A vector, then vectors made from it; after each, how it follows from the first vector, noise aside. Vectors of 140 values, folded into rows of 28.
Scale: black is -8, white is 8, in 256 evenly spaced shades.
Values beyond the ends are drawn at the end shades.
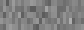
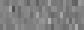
reversed, negated, partly zeroed.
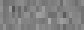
reversed, negated, partly zeroed.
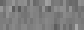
reversed, negated, partly zeroed.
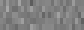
wrapped around, negated, partly zeroed.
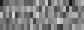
wrapped around, scaled up.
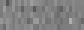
partly zeroed.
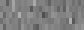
partly zeroed.
